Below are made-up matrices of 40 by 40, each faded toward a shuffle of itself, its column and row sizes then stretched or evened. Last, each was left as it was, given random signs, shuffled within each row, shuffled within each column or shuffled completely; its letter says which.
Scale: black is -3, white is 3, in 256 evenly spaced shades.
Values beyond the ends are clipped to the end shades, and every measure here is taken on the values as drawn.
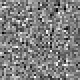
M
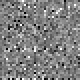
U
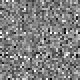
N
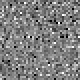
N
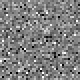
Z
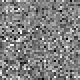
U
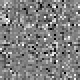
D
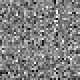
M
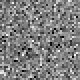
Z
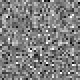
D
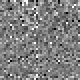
D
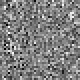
M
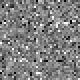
N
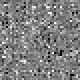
D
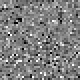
N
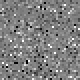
Z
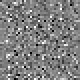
D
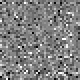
U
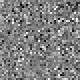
U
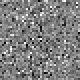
M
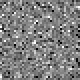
D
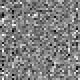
M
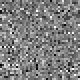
U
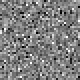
Z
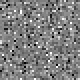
Z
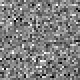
N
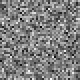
Z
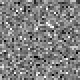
Z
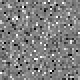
Z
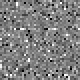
N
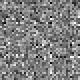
U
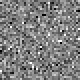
Z
